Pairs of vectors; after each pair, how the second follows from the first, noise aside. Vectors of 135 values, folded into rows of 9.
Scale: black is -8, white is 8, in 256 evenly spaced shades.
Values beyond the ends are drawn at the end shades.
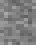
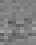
wrapped around, negated, partly zeroed.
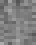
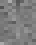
partly zeroed.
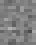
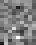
wrapped around, scaled up.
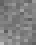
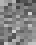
reversed, negated, scaled up.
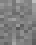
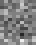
wrapped around, scaled up.
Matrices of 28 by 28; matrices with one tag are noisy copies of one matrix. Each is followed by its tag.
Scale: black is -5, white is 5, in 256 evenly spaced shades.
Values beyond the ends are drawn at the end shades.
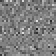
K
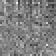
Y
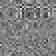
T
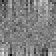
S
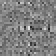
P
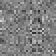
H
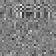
T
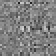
P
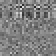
T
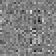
H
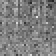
Y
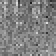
Y
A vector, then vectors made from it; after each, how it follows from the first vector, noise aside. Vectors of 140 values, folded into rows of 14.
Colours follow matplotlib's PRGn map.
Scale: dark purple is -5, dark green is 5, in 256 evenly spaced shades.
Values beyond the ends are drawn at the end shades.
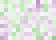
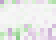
reversed, negated, partly zeroed.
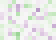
reversed, negated, partly zeroed.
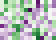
scaled up.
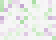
wrapped around, partly zeroed.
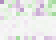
reversed, negated, partly zeroed.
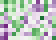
scaled up.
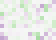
partly zeroed.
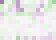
reversed, negated, partly zeroed.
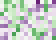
scaled up.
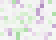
reversed, negated, partly zeroed.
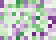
wrapped around, negated, scaled up.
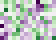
scaled up.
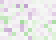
wrapped around, partly zeroed.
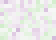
negated, shrunk.
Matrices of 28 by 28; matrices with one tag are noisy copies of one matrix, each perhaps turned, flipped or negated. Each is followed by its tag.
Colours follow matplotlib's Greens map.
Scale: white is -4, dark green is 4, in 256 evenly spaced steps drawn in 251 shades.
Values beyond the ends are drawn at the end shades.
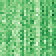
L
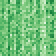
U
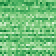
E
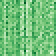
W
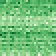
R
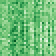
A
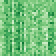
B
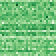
W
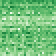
R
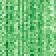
E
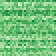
U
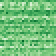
U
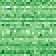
E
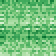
R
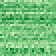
B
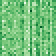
W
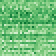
A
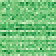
W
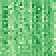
B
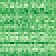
B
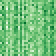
E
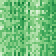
R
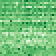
A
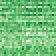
A
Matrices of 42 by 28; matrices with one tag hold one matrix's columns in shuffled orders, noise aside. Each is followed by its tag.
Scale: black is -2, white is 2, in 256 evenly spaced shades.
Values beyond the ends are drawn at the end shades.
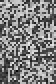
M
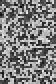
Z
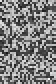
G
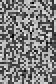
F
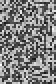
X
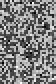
X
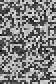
G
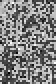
M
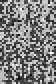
M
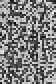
F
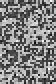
Z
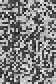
F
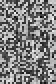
F
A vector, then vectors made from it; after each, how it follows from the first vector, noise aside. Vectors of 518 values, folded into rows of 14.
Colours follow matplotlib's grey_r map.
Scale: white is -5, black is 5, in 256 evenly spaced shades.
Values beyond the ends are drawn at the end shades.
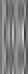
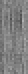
wrapped around, negated, shrunk.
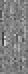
reversed, partly zeroed.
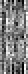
wrapped around, negated, scaled up.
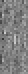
reversed, partly zeroed.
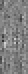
reversed, partly zeroed.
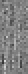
wrapped around, negated, partly zeroed.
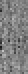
wrapped around, negated, partly zeroed.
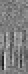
wrapped around, negated, partly zeroed.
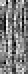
wrapped around, negated, scaled up.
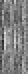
reversed.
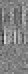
reversed, partly zeroed.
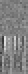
reversed, partly zeroed.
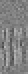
wrapped around, negated, partly zeroed.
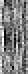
reversed, negated, scaled up.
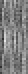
reversed.
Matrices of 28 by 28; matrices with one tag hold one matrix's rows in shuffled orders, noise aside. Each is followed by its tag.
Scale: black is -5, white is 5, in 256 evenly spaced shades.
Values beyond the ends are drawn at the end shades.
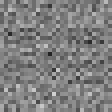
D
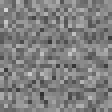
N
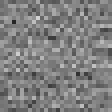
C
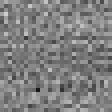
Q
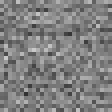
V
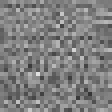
C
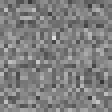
D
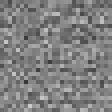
Q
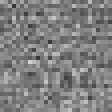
Q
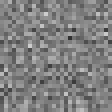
N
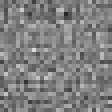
V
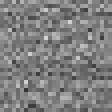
Q
